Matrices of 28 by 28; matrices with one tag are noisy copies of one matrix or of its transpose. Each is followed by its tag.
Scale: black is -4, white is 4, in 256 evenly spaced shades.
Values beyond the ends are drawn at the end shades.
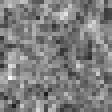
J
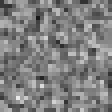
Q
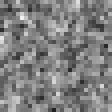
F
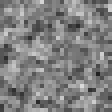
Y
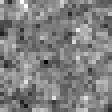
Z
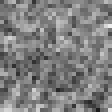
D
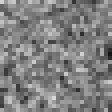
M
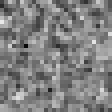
Q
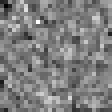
Q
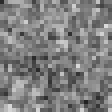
D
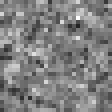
Y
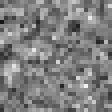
Y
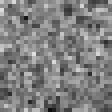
M
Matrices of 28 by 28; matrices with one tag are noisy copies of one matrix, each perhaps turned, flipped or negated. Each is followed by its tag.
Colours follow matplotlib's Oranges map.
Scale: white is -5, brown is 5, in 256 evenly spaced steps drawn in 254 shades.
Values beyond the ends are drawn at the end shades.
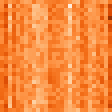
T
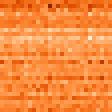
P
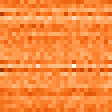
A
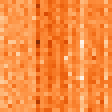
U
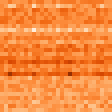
U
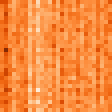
P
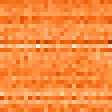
A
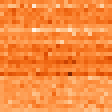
U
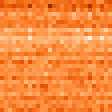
P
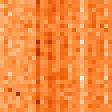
U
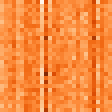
A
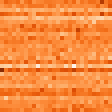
A
